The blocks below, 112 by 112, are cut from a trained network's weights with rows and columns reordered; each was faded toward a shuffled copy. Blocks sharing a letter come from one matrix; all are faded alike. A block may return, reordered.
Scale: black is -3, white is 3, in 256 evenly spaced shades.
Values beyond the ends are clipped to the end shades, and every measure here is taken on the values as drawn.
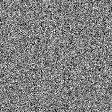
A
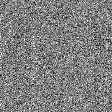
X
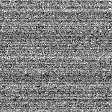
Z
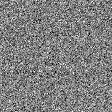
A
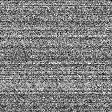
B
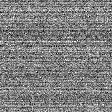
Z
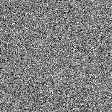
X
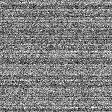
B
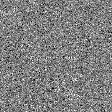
X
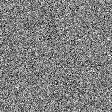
A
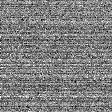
Z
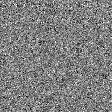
X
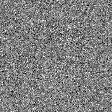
X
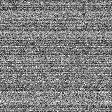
B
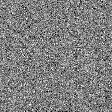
X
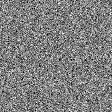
A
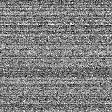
Z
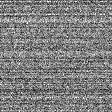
B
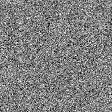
A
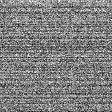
B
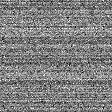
Z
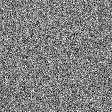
A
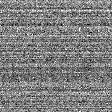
Z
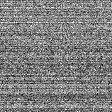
Z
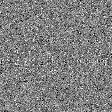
X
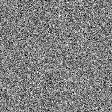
A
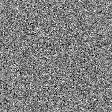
A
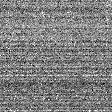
Z
